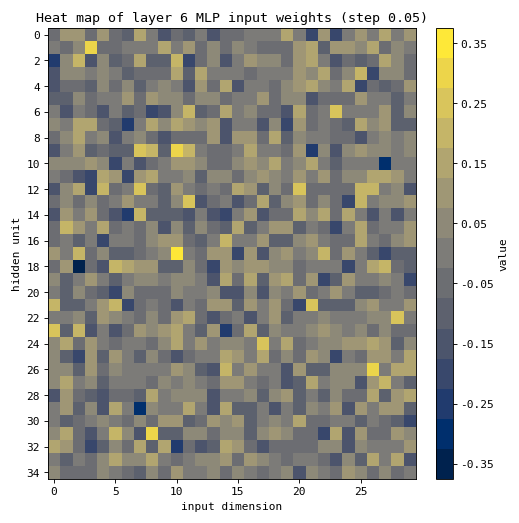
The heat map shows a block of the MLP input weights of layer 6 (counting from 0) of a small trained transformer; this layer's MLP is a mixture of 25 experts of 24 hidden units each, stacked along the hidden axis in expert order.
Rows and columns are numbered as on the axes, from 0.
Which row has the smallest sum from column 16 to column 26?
32
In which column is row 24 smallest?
28
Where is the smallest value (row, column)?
18, 2
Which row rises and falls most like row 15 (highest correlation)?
0
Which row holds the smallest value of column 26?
3
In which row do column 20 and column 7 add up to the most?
12
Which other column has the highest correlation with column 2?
10
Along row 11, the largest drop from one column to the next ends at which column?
6
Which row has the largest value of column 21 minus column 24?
21
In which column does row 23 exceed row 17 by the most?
27
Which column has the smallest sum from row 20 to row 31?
7
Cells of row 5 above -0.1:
26
